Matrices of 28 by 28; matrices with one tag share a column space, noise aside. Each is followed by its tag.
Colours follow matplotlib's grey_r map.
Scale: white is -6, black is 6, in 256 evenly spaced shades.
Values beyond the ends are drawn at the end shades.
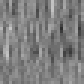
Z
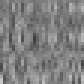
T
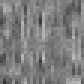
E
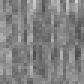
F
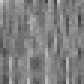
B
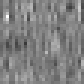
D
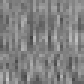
T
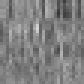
Z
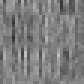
F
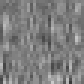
T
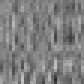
T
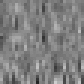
T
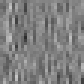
T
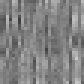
B
